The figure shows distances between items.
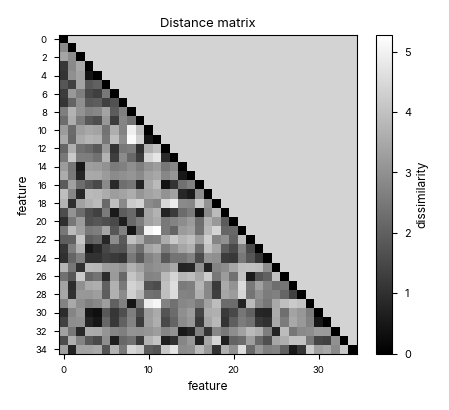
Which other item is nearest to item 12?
16
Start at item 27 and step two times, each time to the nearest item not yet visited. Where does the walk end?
1
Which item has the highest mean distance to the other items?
11
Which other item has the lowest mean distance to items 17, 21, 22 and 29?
8
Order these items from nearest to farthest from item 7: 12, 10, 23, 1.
23, 1, 12, 10
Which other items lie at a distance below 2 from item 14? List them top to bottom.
2, 15, 17, 25, 32
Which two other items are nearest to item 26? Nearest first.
22, 5
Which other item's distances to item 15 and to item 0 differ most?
17
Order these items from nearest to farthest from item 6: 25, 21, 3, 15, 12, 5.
12, 3, 21, 5, 15, 25
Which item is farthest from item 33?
18
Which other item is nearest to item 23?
3
